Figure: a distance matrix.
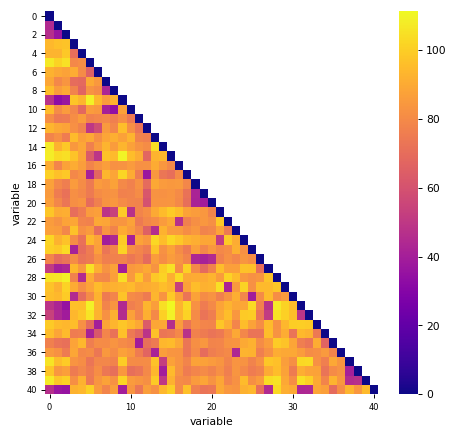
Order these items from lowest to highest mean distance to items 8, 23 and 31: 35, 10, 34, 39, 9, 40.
10, 40, 9, 35, 34, 39
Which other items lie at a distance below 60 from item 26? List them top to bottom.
18, 19, 20
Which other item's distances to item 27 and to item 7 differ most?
24
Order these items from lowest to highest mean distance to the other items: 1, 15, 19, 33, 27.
19, 1, 27, 33, 15
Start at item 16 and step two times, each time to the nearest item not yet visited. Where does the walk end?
29
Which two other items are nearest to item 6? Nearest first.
33, 15
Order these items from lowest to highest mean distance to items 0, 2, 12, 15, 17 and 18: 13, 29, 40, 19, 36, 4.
19, 40, 36, 13, 4, 29
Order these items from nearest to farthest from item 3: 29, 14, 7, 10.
7, 10, 14, 29
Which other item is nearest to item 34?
5
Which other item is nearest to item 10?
8
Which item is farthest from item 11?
28
